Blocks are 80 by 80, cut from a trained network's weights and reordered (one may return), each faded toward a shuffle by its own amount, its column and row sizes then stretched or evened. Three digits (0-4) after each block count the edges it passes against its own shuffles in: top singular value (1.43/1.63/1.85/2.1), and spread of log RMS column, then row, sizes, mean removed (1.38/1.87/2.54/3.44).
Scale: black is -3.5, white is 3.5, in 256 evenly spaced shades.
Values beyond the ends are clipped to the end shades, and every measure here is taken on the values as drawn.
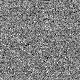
0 0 0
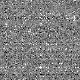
1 2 2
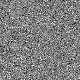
0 0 0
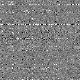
2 1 3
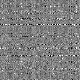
2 0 3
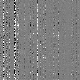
3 4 0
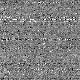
1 0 3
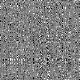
2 3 1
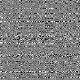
3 2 4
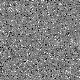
0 0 1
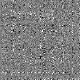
0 3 2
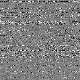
3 0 4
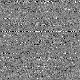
2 0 3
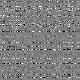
4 2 4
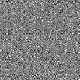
3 0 2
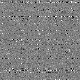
2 1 3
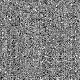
1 0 0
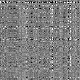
3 2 3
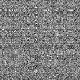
3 1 0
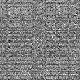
4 1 0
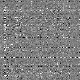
1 2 3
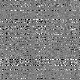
2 2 4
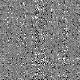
2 3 1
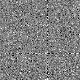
2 1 1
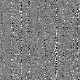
0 3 0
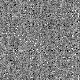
0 0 1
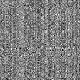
3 0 0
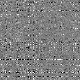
2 2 3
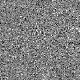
0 1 0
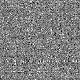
1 0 1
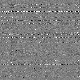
3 0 3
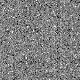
0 0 0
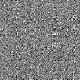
2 1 1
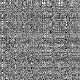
4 3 0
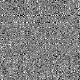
2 2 3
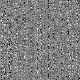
0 3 0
